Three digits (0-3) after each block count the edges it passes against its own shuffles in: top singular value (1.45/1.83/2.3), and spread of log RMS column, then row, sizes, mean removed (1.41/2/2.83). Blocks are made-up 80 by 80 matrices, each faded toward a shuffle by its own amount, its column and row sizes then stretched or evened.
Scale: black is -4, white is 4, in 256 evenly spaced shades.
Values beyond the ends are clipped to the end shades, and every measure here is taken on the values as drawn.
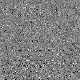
1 0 2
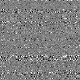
2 1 3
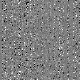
0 3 0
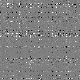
1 2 3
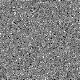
0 0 1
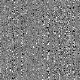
0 3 1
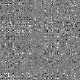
2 2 2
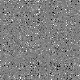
0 2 1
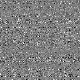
1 1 3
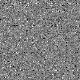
0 0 2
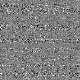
0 1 3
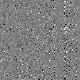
0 2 1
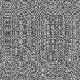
3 0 0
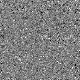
0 1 1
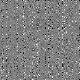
1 3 1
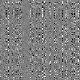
3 3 1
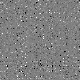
0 2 1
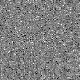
2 0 0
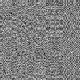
3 0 0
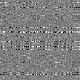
3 0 3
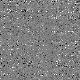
0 2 2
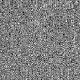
2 1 0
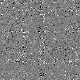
0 2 2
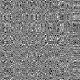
3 2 1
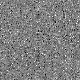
1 1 0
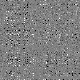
1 2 2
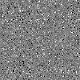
0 2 2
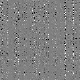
1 3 1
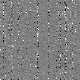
1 3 0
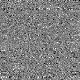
2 0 2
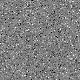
1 0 0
